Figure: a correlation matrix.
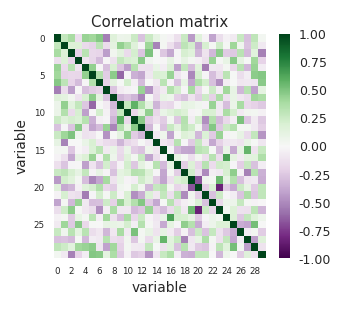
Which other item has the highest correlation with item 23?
19
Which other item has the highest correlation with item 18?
25
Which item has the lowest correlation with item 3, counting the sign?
6
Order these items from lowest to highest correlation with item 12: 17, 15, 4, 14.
15, 4, 14, 17
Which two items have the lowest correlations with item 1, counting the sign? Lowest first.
14, 20
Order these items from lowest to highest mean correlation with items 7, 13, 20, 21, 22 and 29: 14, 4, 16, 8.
4, 14, 8, 16
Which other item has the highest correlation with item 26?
11
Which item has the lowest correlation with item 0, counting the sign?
7
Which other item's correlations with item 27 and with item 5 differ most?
28
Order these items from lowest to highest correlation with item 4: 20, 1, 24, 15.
1, 15, 24, 20
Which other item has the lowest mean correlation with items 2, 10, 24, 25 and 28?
20
